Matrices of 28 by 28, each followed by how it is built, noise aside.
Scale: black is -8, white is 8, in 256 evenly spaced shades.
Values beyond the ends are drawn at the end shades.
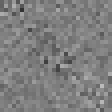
banded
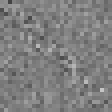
banded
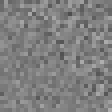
upper triangular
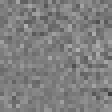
upper triangular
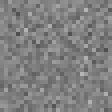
noise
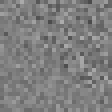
upper triangular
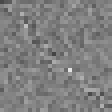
banded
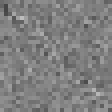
banded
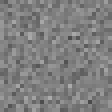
noise
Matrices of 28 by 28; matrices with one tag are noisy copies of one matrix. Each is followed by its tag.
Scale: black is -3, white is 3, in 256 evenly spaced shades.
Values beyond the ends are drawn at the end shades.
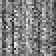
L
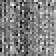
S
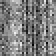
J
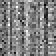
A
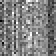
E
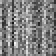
L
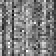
L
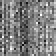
S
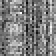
J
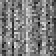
L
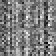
A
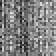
S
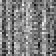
L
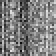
S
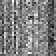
E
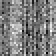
J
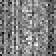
E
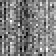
S
